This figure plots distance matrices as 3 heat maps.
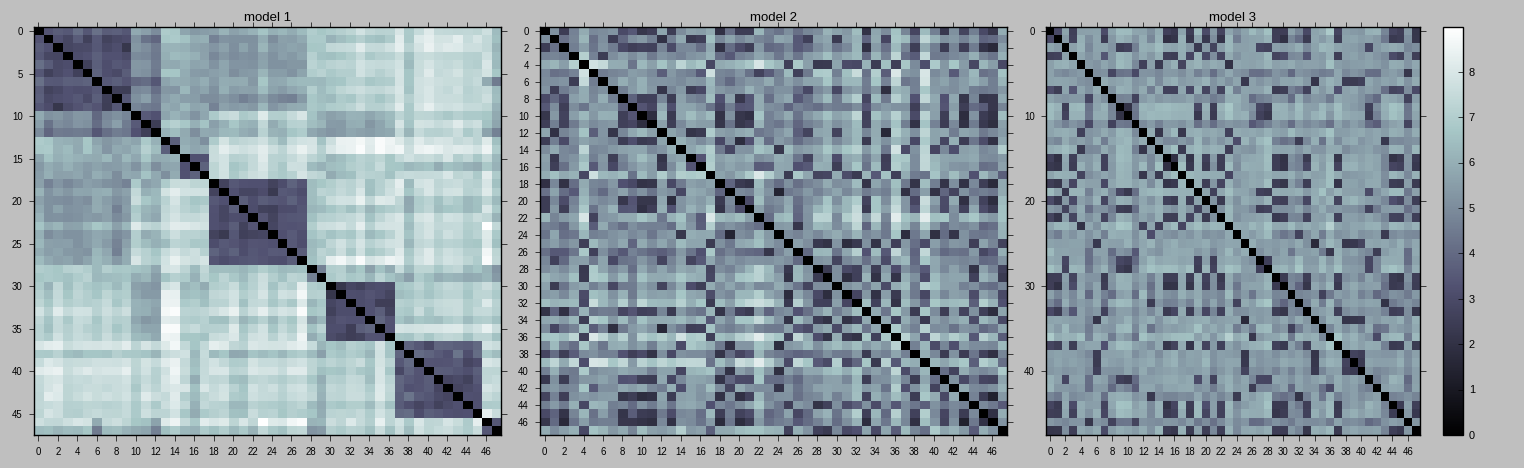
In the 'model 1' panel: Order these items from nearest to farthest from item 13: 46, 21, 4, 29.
4, 29, 21, 46
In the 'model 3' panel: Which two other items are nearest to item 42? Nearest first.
26, 36
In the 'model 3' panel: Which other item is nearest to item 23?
4
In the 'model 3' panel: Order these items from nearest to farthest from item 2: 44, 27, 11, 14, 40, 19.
19, 27, 11, 40, 44, 14
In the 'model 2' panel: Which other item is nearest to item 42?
24
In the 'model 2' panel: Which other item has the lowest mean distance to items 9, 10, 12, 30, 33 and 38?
46
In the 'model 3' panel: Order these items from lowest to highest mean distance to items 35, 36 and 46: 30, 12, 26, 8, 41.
26, 8, 41, 30, 12
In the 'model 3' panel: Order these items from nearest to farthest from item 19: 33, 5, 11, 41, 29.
41, 11, 5, 33, 29
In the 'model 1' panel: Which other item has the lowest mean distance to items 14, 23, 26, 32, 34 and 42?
21
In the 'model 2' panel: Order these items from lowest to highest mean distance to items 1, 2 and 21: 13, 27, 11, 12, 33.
33, 11, 13, 27, 12
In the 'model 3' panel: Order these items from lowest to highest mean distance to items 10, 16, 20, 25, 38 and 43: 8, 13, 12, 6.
6, 13, 8, 12
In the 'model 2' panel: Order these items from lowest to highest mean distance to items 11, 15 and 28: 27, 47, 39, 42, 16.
27, 47, 16, 42, 39
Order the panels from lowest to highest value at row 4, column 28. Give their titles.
model 2, model 3, model 1
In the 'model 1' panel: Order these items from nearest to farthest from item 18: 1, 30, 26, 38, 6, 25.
25, 26, 1, 6, 38, 30
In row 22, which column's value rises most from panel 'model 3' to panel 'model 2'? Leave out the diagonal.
29
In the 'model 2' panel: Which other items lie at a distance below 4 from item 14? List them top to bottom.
19, 24, 37, 40, 42
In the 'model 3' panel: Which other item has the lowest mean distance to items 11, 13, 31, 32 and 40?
43
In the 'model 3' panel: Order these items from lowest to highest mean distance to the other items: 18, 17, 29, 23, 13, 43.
29, 18, 43, 13, 17, 23
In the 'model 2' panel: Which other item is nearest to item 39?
34
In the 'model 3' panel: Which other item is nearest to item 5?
46
